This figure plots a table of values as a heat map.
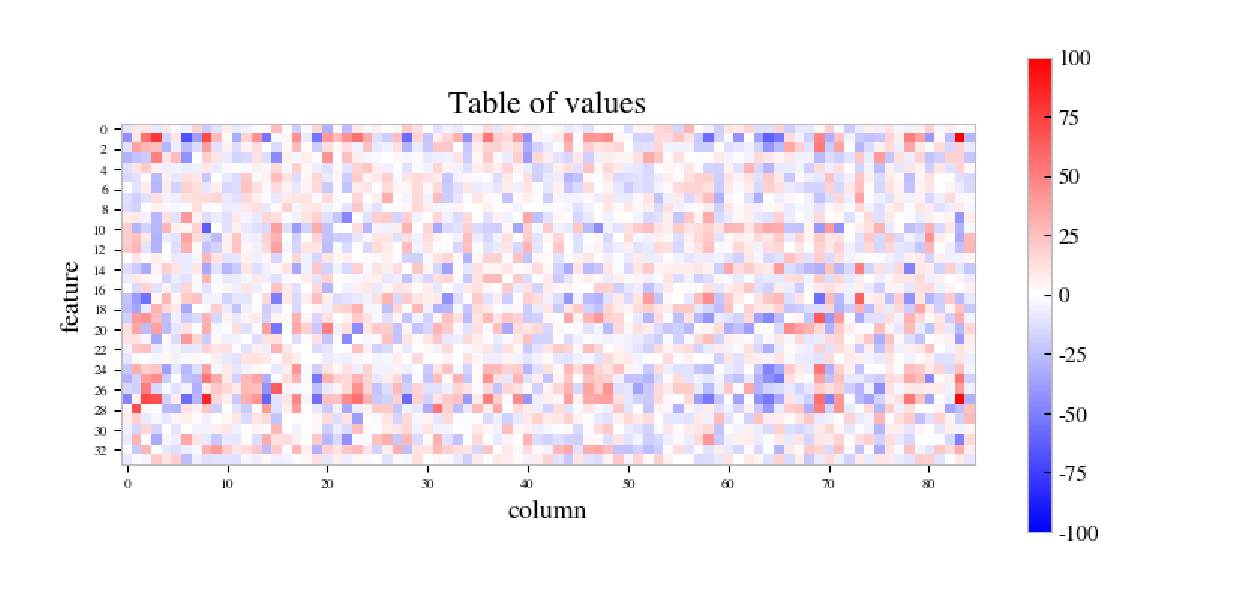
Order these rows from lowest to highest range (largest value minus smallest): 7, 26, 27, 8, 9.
8, 7, 9, 26, 27
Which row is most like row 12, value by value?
11
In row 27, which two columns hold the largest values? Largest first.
83, 8
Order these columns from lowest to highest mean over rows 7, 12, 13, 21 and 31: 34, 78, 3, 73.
3, 78, 34, 73
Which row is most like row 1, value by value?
27
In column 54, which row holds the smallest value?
20
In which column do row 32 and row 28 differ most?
1
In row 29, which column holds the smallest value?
23
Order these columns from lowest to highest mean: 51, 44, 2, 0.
0, 51, 44, 2
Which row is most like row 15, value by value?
13
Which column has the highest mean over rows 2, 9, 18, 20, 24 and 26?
69
